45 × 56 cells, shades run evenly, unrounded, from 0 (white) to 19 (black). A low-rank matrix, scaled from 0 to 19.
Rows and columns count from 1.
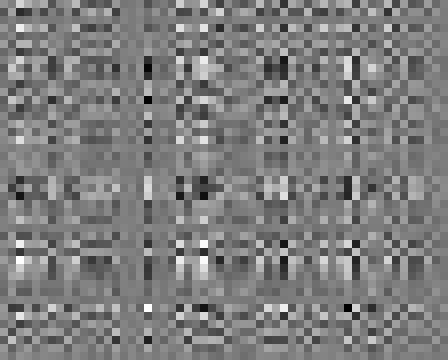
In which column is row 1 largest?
36
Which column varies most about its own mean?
26
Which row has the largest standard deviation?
33
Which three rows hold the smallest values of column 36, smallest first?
39, 25, 23
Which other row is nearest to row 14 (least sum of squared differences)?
41
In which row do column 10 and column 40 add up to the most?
2
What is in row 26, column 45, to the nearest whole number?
12
